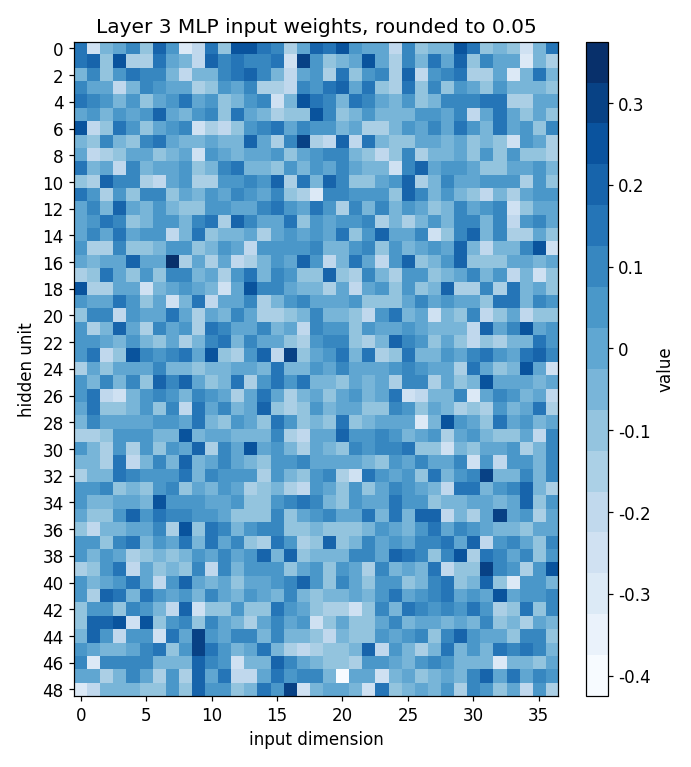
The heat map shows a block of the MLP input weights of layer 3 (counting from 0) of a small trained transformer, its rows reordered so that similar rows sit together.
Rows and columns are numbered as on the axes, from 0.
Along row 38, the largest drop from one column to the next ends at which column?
30
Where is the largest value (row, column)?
16, 7
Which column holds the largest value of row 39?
31
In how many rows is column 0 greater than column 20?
23
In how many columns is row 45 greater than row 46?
17
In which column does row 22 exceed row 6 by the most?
11
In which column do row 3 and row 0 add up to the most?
20
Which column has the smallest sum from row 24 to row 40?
2
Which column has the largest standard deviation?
9
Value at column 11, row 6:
-0.2
